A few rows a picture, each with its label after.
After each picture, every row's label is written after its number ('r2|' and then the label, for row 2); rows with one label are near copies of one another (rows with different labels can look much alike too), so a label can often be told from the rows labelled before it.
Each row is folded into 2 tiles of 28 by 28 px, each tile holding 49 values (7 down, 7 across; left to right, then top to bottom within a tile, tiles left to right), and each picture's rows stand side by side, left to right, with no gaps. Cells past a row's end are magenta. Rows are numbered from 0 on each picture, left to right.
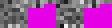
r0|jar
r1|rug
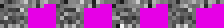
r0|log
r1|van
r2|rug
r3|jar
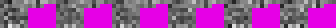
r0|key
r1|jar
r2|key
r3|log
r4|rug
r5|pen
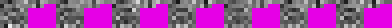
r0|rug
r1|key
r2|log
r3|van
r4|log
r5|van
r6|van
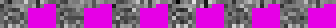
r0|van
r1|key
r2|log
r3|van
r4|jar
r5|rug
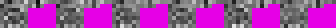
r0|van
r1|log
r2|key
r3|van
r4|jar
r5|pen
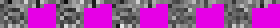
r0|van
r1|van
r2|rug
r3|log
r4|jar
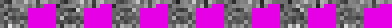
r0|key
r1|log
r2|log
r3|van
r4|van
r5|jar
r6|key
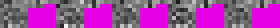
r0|key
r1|rug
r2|jar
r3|van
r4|jar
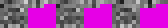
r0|log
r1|log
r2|van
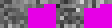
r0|key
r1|log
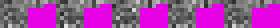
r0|key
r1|key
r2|log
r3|pen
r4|key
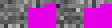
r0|pen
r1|log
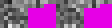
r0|key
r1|jar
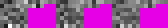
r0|rug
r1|key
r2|rug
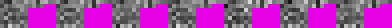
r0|key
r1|van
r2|pen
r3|key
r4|log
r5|van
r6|pen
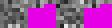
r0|jar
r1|rug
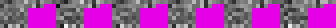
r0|pen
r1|rug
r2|rug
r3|pen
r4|van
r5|key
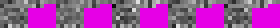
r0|rug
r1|pen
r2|log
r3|rug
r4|log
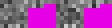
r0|pen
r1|jar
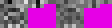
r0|van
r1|jar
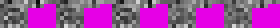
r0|van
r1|key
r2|van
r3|pen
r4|jar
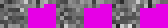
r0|log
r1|key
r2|pen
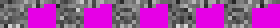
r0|pen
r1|log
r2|van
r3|jar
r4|van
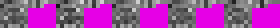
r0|log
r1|log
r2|log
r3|log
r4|van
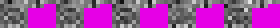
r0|van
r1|van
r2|van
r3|pen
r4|log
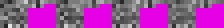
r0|rug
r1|key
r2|pen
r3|pen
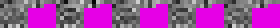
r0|pen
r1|van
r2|log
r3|van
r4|rug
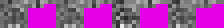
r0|jar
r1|jar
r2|key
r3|key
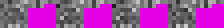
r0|jar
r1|log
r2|log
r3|jar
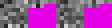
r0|rug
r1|key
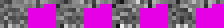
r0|key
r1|rug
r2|rug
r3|jar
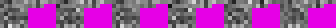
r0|key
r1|log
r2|key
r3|log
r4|van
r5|jar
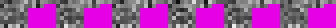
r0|pen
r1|key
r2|pen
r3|van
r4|key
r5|jar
